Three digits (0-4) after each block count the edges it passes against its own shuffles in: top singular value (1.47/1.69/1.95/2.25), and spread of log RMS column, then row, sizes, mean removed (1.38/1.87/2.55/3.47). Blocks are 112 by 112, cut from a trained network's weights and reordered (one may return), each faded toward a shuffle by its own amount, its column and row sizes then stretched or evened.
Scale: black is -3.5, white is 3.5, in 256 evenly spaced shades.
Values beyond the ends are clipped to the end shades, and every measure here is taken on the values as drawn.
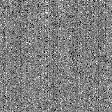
1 1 1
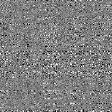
0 3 4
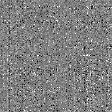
0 3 2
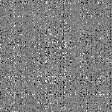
1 3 3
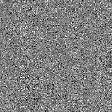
2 2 0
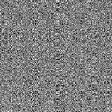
4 3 2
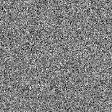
0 1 2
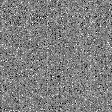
0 0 1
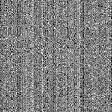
4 2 0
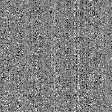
1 3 1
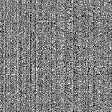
4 1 2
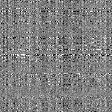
4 0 4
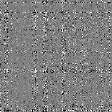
2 4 3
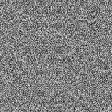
4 0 0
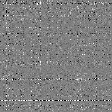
3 2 3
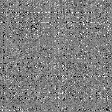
1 2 3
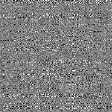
3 2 4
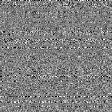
3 0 4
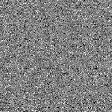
2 0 2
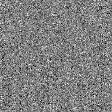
0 1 1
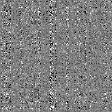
0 4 3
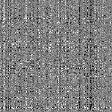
4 3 3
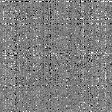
2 3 3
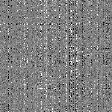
3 4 2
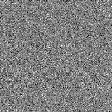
3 0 1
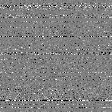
3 0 4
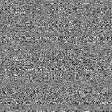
3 0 4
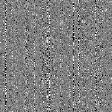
3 4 0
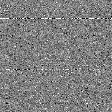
3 0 2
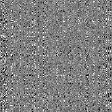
2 4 2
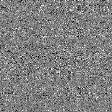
2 0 3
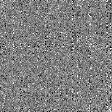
0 3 2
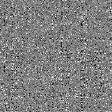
1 2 2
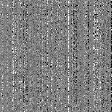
4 4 1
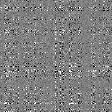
0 4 4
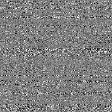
1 2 4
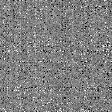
0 1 3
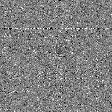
2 1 1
